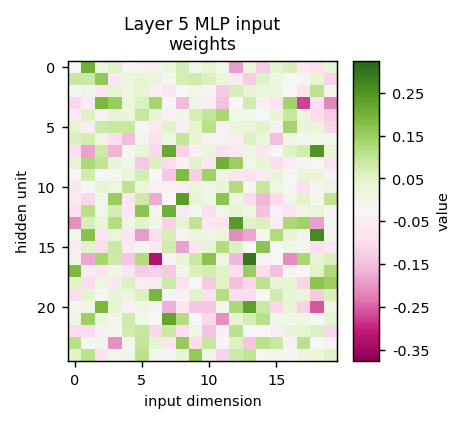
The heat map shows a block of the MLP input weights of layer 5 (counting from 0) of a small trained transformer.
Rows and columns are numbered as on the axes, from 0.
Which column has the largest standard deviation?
18
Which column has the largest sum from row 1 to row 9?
2
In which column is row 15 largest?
14
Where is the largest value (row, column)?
16, 13
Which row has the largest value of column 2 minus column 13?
1
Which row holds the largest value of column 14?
15
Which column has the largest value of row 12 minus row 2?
7
